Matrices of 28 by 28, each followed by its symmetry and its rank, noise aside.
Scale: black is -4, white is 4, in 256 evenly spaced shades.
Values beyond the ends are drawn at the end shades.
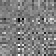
no symmetry, rank two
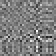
antisymmetric, rank two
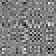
symmetric, rank two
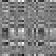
no symmetry, rank one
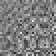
symmetric, rank three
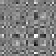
symmetric, rank two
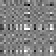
no symmetry, rank two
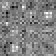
symmetric, rank three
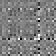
symmetric, rank two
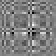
symmetric, rank one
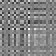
symmetric, rank one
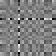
symmetric, rank one
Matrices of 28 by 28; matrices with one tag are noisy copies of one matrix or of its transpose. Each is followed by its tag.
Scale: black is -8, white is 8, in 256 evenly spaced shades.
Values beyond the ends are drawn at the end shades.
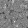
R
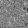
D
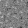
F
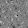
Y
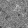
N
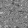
R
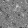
N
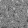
F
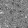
R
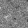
N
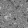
N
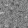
R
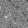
N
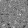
D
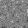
F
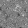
N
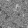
N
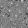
Y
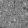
D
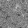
N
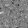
R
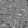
D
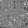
D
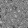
Y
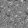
Y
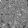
D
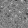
Y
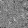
D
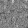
R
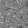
F
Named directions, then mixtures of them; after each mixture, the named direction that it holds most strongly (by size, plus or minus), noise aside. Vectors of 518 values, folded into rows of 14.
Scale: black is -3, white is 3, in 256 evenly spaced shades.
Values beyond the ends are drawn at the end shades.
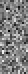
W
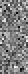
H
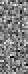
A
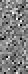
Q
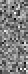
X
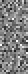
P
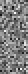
X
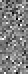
Q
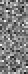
A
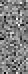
Q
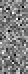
Q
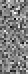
X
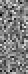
A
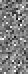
Q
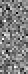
H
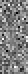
H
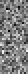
W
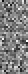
P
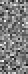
A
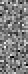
A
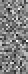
P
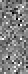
Q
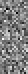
W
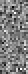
X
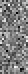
H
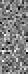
W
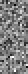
A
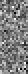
X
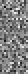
P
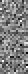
P
